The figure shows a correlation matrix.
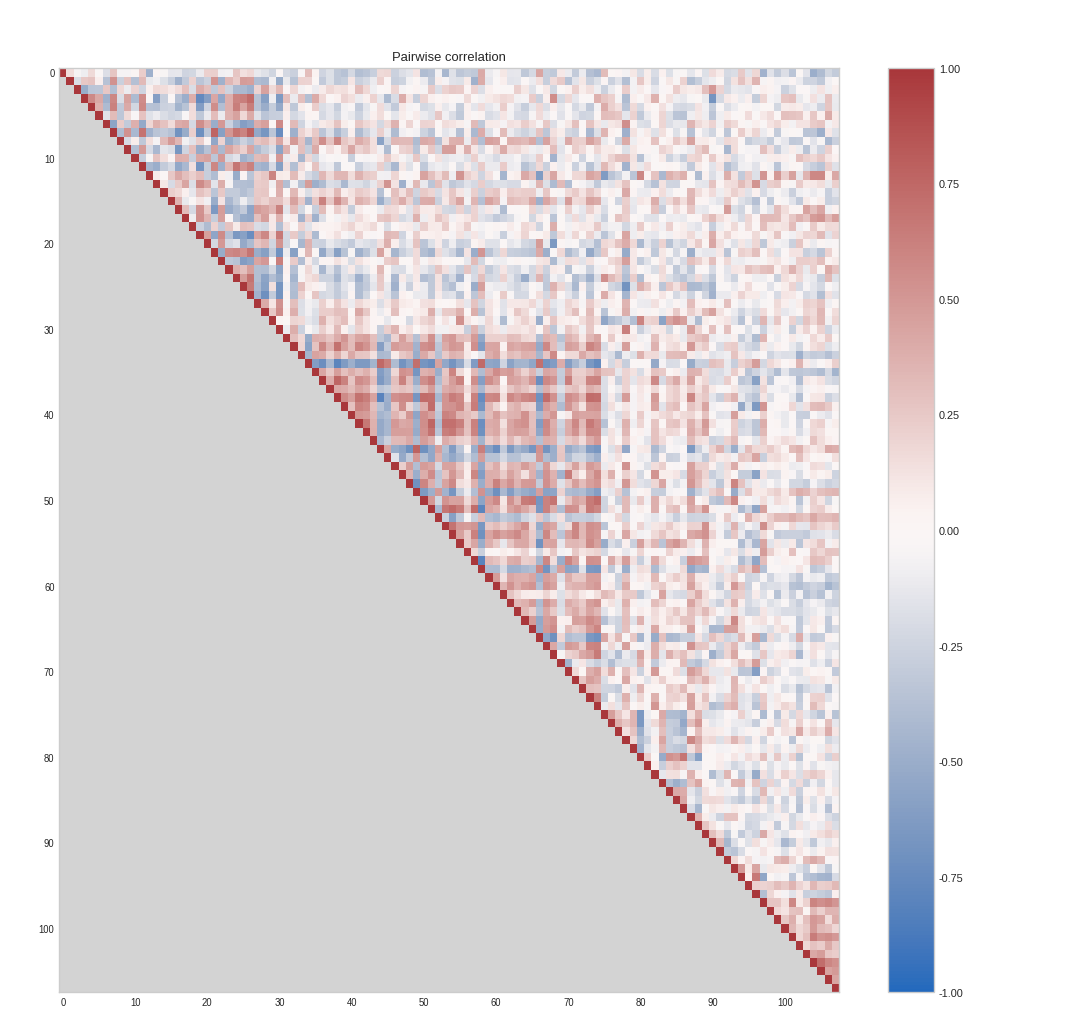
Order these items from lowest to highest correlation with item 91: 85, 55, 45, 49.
55, 45, 85, 49
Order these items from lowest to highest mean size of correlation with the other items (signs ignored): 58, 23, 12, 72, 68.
72, 23, 12, 68, 58
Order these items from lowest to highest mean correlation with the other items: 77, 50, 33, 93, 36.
77, 33, 93, 36, 50
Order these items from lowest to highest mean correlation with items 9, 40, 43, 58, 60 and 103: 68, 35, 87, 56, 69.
69, 87, 56, 35, 68
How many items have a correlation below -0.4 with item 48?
4
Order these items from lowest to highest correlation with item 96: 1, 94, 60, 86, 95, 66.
60, 86, 95, 1, 66, 94
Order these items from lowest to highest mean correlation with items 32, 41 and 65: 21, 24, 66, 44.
44, 66, 21, 24
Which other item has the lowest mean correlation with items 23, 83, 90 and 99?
36
